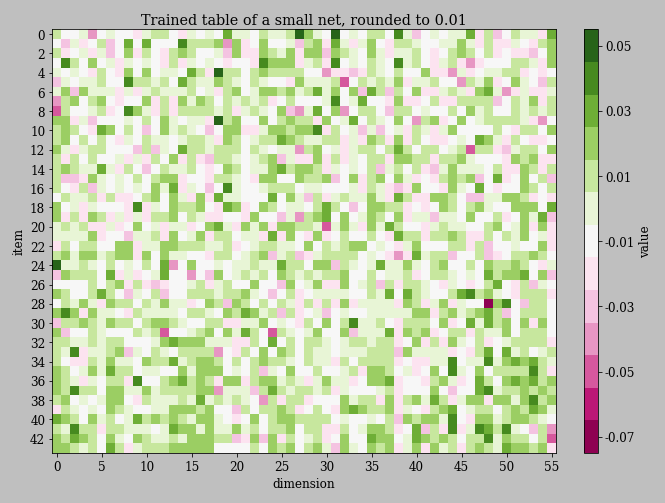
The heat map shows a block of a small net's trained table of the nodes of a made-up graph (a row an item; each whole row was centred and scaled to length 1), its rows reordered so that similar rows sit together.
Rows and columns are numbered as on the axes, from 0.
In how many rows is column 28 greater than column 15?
12
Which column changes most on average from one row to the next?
18
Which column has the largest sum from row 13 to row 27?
52
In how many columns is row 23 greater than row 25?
20
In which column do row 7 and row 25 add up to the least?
0
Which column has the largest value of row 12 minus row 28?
48
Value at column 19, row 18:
0.03
